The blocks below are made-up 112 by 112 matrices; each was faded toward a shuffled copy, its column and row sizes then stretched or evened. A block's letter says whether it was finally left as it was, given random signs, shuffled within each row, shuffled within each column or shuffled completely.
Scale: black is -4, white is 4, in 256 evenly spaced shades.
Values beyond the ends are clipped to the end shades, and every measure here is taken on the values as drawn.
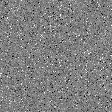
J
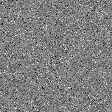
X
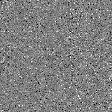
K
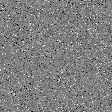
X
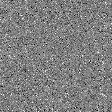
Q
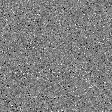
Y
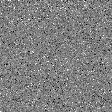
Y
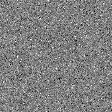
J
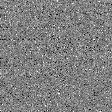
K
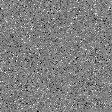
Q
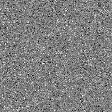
K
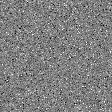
X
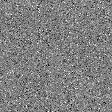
J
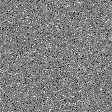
X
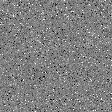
Y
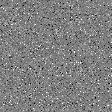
Q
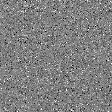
Q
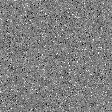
J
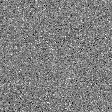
Y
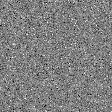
Y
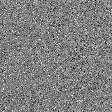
J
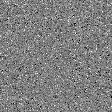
J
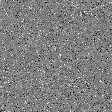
Y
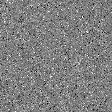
J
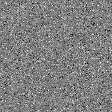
Q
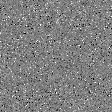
Y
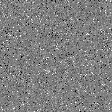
K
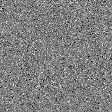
Y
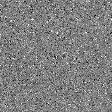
Q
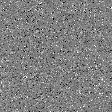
Q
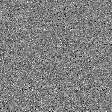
Y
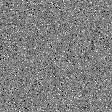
X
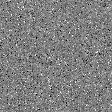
J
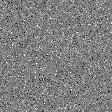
X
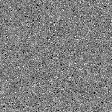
K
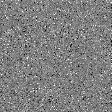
Q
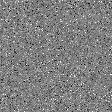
Y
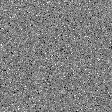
X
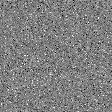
X
